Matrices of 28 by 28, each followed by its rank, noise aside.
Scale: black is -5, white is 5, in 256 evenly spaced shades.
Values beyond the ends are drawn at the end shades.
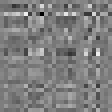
two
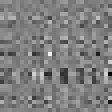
three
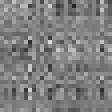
three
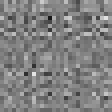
three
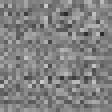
six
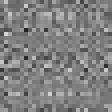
four
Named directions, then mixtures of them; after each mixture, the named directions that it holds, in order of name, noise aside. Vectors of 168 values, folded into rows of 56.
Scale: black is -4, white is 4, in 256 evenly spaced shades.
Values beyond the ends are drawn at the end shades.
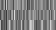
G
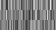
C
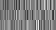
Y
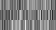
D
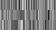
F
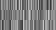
C, F.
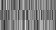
D, F, G.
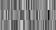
F.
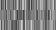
F, G.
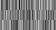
C, F, Y.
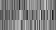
D, Y.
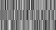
F, G, Y.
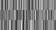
C, F, G.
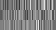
Y.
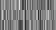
D, F.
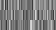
C, G, Y.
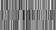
C, D, F.
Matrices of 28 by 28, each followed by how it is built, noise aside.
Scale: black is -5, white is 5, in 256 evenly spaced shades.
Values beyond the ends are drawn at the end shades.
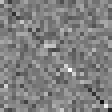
diagonal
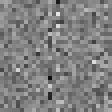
uneven columns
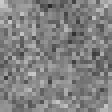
smooth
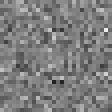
low rank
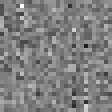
uneven columns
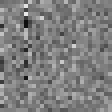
uneven columns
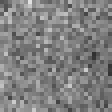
smooth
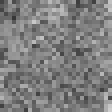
smooth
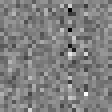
uneven columns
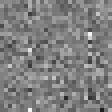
uneven columns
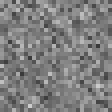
Toeplitz
